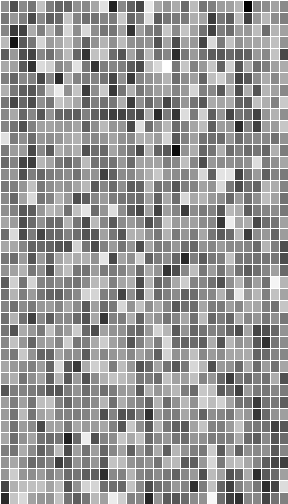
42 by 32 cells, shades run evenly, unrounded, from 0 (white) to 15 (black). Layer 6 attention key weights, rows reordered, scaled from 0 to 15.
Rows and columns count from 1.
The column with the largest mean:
20
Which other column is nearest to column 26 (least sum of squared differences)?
1
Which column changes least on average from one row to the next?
30
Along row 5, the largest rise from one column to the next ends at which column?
32
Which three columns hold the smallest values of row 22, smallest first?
12, 16, 26
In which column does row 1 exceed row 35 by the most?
28
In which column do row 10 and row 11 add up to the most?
29
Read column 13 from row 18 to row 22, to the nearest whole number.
2 10 8 6 11
